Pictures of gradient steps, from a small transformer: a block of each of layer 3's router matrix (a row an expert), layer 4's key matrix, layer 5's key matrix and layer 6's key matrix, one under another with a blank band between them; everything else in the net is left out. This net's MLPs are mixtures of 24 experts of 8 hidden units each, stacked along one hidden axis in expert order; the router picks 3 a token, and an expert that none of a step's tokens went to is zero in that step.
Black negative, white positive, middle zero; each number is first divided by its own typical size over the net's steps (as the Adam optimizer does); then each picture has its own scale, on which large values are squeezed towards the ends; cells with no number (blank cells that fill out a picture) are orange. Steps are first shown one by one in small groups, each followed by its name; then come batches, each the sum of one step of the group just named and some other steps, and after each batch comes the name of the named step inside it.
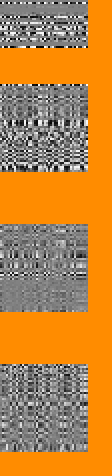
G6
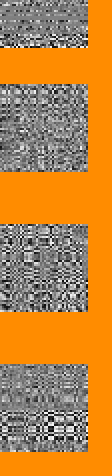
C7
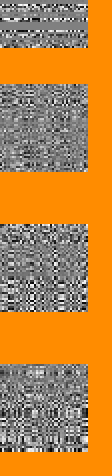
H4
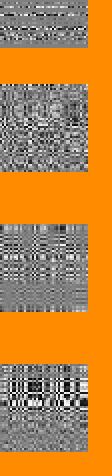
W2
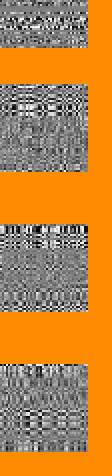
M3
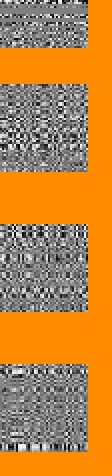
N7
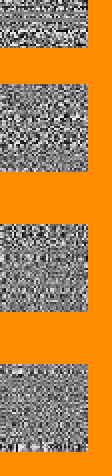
N7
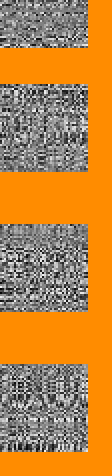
W2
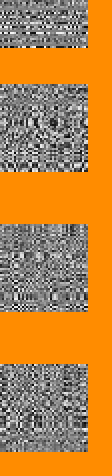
G6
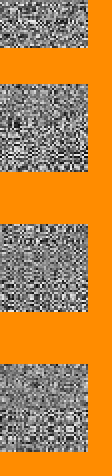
C7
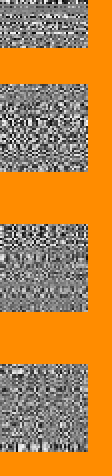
N7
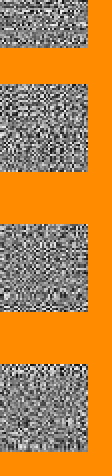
N7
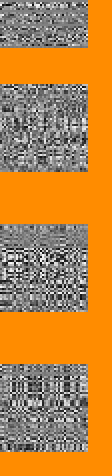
W2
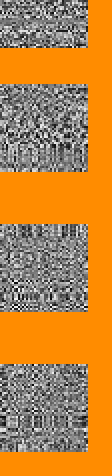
N7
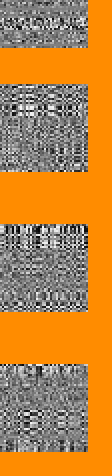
M3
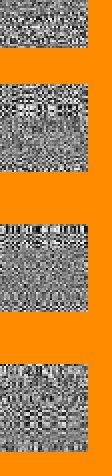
M3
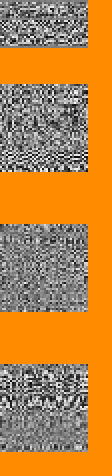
W2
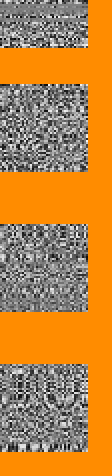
N7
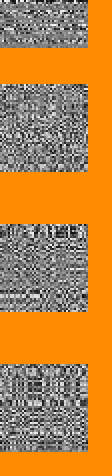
W2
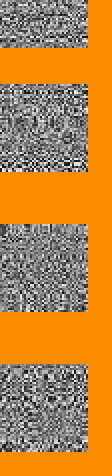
H4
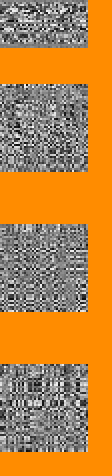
W2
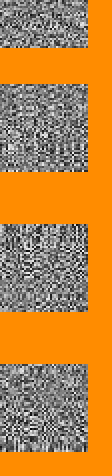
N7
